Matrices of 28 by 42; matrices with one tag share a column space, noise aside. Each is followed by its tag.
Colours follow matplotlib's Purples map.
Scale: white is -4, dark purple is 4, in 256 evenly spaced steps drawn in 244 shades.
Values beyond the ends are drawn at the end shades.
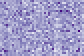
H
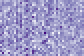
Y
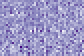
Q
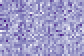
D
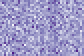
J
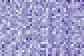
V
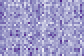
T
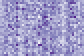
J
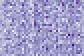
D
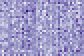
H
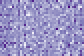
V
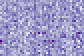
Y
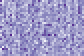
T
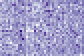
D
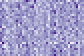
V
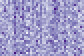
Y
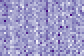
Y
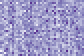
H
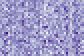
Y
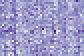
Q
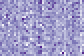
J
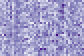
T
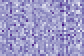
D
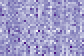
Q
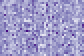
D
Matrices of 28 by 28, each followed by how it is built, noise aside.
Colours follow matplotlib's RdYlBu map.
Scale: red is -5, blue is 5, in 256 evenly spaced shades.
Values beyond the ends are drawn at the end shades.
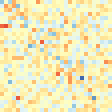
block diagonal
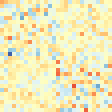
block diagonal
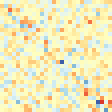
banded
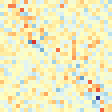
banded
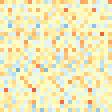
repeating columns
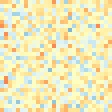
repeating rows
